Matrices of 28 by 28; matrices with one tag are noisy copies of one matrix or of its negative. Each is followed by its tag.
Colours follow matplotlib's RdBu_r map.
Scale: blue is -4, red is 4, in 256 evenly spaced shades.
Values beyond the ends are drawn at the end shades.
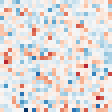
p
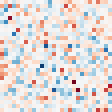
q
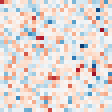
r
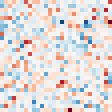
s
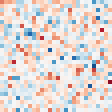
r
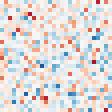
q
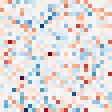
p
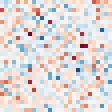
r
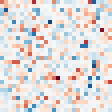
r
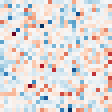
q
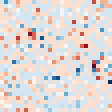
r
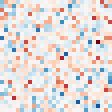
s
